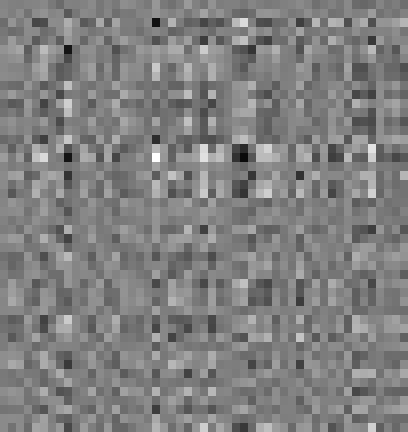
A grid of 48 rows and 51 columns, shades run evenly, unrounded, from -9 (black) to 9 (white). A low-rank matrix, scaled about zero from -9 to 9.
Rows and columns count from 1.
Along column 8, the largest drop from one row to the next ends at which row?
23
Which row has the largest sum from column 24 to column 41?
18
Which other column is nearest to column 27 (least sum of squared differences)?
12
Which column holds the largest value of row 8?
20
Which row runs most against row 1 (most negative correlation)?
42
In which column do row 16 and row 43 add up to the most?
9
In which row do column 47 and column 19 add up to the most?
17
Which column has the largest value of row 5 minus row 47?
31
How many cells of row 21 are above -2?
47
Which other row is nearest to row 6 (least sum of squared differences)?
7
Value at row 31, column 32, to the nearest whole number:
2
